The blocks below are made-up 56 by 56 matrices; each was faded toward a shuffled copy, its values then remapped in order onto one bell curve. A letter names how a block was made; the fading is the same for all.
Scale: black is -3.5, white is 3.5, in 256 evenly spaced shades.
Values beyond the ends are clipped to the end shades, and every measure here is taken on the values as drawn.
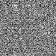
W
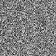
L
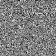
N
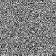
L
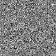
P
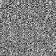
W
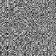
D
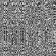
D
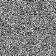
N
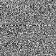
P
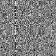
D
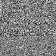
N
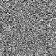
L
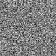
L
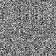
W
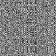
D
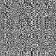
D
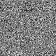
N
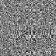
D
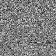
N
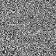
P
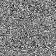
N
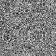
W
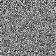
P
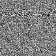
N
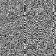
D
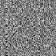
D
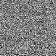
W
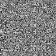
P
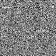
N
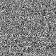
N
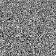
P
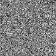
P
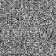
L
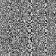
D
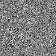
P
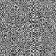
D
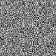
D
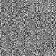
D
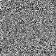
P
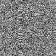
W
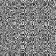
D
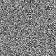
L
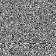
P
